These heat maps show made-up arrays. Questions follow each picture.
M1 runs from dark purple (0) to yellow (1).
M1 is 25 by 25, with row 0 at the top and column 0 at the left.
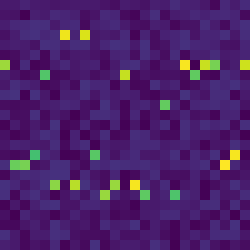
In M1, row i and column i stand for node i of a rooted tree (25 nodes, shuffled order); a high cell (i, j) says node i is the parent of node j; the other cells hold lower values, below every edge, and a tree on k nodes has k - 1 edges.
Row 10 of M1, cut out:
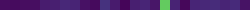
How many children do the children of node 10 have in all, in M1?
3
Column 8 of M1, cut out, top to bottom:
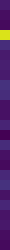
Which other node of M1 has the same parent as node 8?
6
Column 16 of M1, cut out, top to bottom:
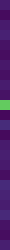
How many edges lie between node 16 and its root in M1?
7
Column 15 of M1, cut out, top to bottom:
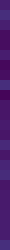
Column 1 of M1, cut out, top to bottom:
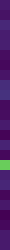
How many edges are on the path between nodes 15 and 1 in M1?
8
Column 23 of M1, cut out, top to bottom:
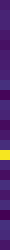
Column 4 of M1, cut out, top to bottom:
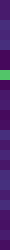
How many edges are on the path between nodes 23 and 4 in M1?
6
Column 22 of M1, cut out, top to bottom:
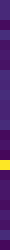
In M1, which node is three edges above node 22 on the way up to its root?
19
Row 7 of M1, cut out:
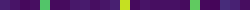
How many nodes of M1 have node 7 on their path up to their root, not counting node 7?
10
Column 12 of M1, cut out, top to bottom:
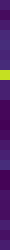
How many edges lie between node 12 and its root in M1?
5
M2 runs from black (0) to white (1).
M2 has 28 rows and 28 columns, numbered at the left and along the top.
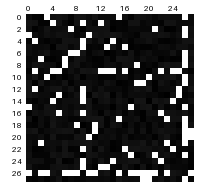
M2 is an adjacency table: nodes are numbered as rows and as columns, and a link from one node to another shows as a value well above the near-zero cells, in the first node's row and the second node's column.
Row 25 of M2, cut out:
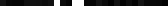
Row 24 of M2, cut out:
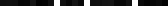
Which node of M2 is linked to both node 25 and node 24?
node 9
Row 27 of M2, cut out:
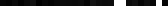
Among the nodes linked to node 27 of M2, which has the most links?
node 26
